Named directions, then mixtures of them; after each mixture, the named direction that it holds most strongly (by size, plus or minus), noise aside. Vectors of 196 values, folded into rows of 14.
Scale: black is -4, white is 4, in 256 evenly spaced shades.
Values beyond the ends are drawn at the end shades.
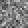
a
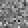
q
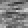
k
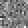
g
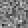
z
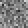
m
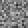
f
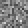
a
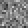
a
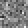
g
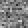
z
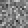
a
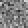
m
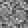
z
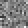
g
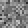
a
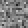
f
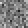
m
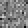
g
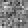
z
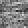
k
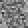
m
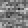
k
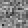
z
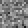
f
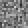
z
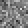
a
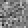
g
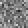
m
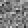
m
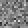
q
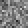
a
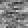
k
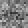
a
